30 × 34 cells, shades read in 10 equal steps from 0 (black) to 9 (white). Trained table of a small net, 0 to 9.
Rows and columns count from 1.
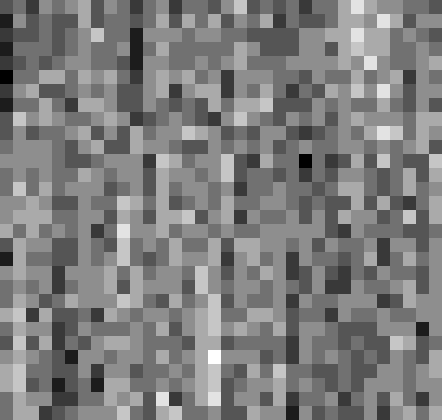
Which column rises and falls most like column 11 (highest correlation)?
1
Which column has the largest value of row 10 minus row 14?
30
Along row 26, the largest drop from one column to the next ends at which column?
18
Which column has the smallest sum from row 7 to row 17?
24
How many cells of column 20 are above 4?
15
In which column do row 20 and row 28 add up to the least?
5
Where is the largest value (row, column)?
26, 17
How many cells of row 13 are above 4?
15
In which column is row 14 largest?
2
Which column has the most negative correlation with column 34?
12
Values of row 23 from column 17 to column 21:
7 4 4 6 6
